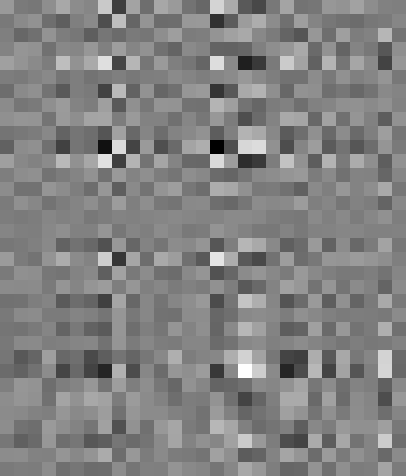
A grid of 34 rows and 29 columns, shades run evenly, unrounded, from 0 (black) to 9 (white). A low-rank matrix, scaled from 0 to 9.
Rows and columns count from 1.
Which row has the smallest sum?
11
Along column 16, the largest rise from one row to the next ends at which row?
12
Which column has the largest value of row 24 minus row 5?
18
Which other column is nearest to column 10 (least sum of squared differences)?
5
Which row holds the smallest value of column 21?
27
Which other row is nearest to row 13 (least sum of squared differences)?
15
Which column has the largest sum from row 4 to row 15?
22
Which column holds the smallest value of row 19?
9
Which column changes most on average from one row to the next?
16
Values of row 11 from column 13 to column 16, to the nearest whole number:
4 6 6 0
